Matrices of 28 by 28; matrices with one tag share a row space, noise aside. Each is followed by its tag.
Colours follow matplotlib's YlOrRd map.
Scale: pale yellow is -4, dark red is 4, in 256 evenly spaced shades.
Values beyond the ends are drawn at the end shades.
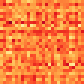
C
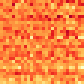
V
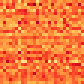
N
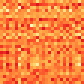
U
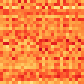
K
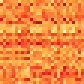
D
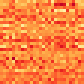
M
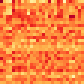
C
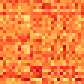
D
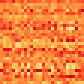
V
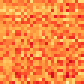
V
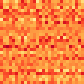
K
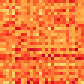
M
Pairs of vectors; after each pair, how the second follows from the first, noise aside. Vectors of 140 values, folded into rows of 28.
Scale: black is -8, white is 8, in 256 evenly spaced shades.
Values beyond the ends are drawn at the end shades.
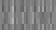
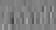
negated, partly zeroed.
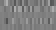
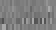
reversed, negated, partly zeroed.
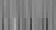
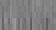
shrunk.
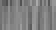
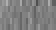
negated, partly zeroed.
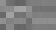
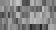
wrapped around, negated, scaled up.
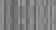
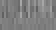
reversed, negated, partly zeroed.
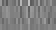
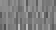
wrapped around.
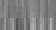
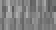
wrapped around.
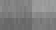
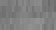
wrapped around, shrunk.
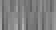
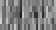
wrapped around, negated, scaled up.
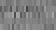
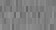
shrunk.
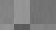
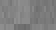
shrunk.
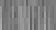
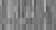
wrapped around.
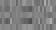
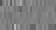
wrapped around, partly zeroed.
